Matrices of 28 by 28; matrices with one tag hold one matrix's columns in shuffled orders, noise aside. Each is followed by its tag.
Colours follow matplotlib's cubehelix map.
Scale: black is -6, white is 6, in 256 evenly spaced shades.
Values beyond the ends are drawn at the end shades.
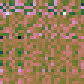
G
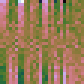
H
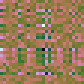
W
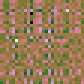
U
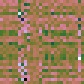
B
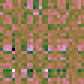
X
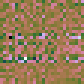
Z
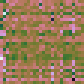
B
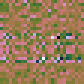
Z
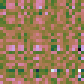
X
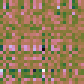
X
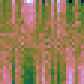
H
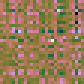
U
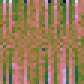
H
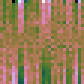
H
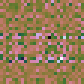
Z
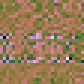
Z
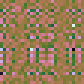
W
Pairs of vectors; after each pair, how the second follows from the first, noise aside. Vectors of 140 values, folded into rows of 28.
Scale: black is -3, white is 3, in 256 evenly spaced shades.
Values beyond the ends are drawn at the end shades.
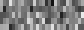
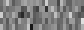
reversed, partly zeroed.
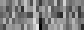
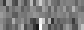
negated, partly zeroed.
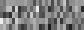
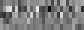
partly zeroed.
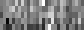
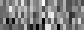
copied.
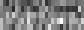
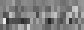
reversed, partly zeroed.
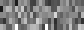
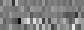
wrapped around, partly zeroed.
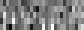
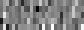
partly zeroed.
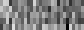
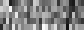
copied.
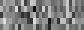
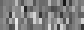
reversed, partly zeroed.
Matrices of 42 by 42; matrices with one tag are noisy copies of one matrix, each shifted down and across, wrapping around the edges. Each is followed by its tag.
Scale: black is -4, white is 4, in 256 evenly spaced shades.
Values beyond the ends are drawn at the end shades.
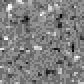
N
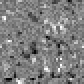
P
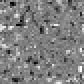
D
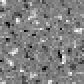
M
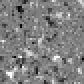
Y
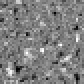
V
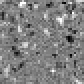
Y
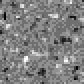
N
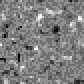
N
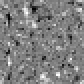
V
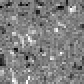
P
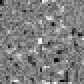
D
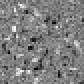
D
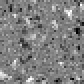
Y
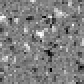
Y
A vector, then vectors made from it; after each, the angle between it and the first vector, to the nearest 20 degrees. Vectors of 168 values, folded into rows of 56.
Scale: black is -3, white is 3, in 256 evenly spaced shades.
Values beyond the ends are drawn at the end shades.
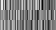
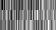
140 degrees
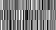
60 degrees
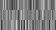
100 degrees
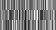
100 degrees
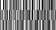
40 degrees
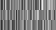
160 degrees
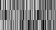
60 degrees
